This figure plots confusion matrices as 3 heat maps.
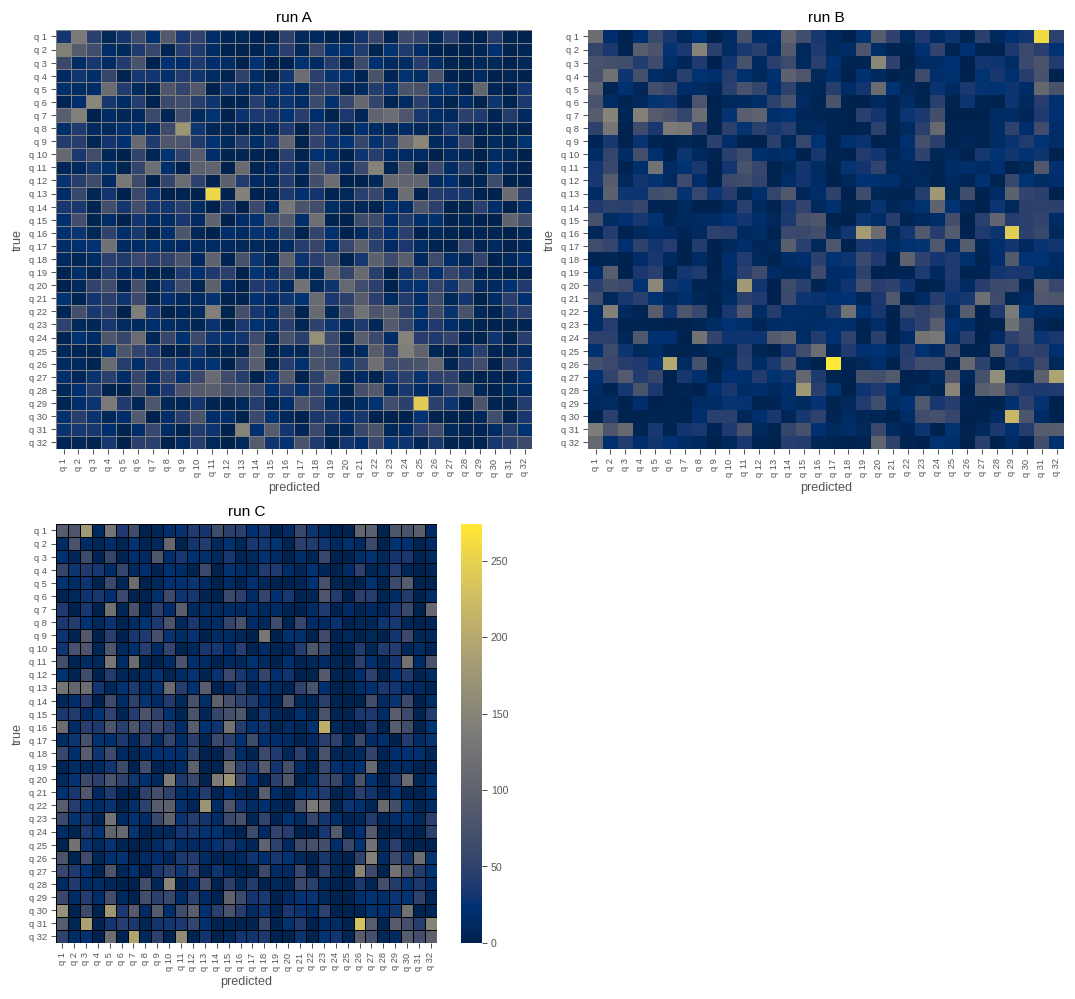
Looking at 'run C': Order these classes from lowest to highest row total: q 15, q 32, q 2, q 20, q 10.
q 2, q 10, q 15, q 32, q 20
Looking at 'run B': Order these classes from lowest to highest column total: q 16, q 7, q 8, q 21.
q 21, q 7, q 16, q 8
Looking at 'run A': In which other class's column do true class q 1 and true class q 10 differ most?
q 2
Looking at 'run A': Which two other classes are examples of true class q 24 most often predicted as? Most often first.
q 18, q 6
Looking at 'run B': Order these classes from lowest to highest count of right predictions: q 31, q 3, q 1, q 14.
q 14, q 3, q 31, q 1
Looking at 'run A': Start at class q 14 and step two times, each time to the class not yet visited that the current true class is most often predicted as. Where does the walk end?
q 9
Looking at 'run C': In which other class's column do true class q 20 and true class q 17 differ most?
q 15
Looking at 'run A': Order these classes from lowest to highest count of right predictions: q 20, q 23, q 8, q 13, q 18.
q 18, q 8, q 23, q 20, q 13
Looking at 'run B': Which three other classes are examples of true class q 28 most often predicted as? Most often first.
q 15, q 25, q 27
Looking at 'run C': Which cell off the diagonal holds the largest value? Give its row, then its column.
q 31, q 26
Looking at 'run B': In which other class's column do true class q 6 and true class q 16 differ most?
q 29
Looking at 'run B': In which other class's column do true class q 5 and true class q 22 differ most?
q 2
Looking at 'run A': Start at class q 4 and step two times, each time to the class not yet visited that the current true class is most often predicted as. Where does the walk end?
q 21
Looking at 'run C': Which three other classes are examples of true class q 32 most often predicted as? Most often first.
q 7, q 11, q 5
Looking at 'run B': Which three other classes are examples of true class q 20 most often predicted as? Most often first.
q 11, q 5, q 31
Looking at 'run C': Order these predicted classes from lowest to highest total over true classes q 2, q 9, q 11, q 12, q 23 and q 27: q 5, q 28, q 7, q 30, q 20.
q 28, q 20, q 7, q 30, q 5
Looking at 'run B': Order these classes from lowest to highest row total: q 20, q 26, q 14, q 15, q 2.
q 14, q 15, q 2, q 20, q 26
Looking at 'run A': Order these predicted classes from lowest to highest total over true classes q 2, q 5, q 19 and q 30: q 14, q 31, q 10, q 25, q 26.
q 31, q 26, q 14, q 25, q 10
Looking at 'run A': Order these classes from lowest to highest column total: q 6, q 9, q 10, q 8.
q 8, q 10, q 9, q 6
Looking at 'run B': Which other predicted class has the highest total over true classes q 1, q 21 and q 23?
q 31
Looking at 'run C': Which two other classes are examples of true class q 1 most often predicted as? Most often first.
q 3, q 5
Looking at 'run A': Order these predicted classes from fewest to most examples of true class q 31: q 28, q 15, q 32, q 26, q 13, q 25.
q 28, q 32, q 25, q 26, q 15, q 13
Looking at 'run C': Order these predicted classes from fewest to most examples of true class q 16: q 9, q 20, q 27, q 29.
q 20, q 27, q 9, q 29
